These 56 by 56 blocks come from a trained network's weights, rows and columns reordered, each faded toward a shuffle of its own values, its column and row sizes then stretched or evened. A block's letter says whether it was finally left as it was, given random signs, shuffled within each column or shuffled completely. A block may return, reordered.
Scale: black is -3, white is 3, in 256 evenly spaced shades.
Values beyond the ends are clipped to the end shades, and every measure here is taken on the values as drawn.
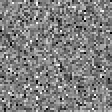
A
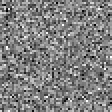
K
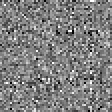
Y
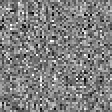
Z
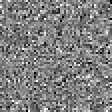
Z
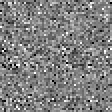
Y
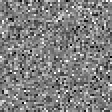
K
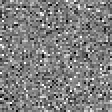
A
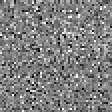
Z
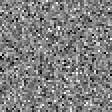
K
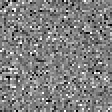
Y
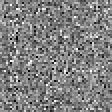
Y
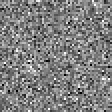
A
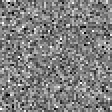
A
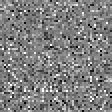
Z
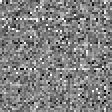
Y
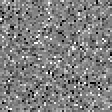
K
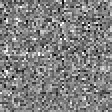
Y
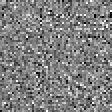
Y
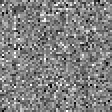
Y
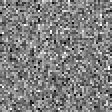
A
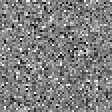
A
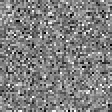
Y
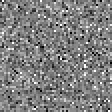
K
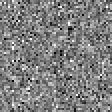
A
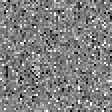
A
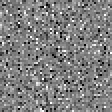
A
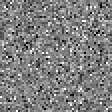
K
